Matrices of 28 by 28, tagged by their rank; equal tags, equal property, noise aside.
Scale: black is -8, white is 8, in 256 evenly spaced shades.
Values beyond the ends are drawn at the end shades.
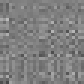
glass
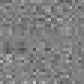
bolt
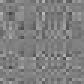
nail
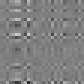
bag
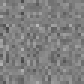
bolt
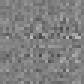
bolt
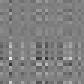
bag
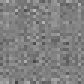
bolt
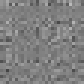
bolt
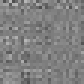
bolt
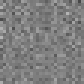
bolt
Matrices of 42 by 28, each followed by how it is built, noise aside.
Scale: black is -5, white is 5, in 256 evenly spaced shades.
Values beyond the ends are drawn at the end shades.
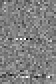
uneven rows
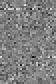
uneven rows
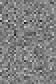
low rank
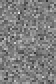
noise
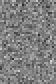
noise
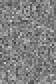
noise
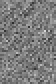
Hankel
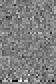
uneven rows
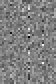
uneven columns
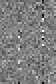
uneven columns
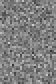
noise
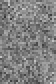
smooth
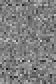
uneven rows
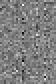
uneven columns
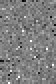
sparse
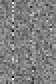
uneven columns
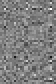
low rank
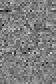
uneven rows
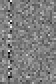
uneven columns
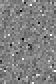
sparse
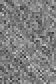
Toeplitz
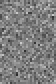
noise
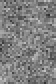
smooth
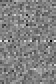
uneven rows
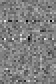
uneven rows
